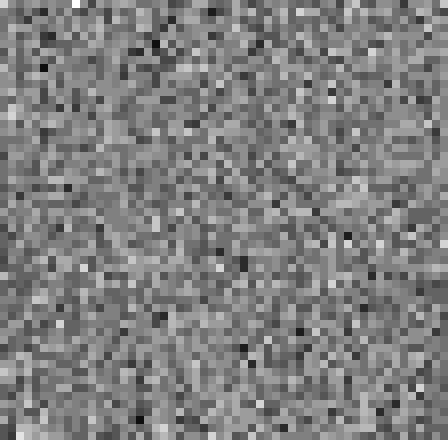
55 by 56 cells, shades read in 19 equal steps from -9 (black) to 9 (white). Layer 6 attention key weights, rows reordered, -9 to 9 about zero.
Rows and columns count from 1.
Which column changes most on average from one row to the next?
53
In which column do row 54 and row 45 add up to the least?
36
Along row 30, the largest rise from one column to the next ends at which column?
45
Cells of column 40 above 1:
15
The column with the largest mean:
42
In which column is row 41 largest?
8
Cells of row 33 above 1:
15
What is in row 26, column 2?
3
